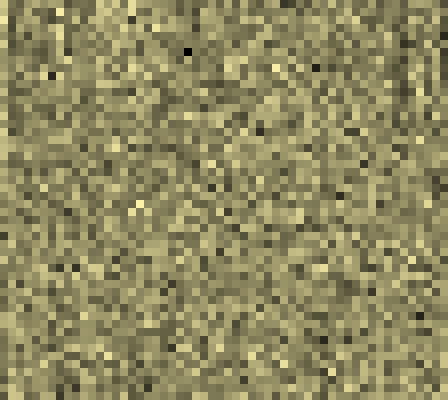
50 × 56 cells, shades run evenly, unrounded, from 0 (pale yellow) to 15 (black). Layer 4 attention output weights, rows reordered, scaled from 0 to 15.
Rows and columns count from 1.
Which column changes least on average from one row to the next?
2
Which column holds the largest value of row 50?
8
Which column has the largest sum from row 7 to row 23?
51
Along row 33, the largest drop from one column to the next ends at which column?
52
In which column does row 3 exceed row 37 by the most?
17
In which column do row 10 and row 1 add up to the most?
56
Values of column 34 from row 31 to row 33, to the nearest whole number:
10 5 8
